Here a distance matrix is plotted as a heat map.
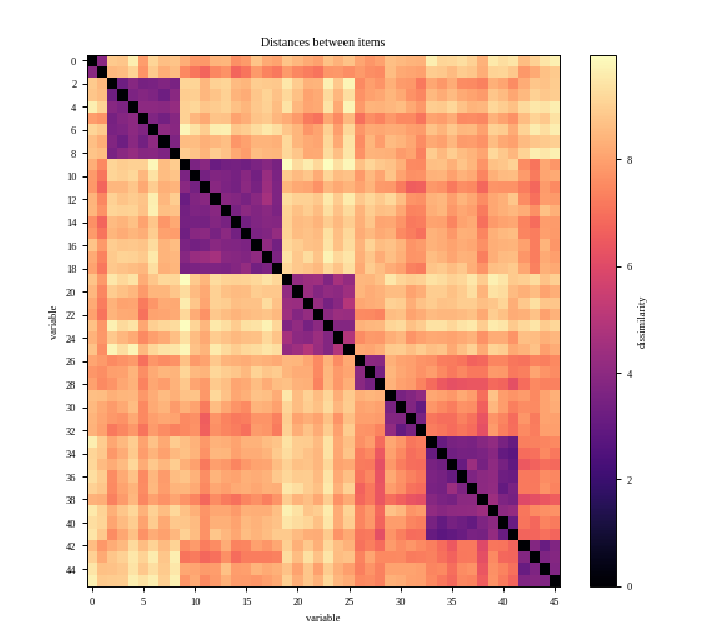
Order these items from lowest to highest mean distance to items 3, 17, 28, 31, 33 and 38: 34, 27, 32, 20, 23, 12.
34, 32, 27, 12, 20, 23
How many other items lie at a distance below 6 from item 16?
9
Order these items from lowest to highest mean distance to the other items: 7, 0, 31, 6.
31, 7, 6, 0
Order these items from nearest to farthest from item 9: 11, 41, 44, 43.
11, 43, 44, 41
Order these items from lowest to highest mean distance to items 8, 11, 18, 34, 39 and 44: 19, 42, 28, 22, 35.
35, 42, 28, 22, 19
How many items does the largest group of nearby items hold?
10
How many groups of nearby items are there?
8
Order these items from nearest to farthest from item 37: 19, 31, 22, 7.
31, 7, 22, 19
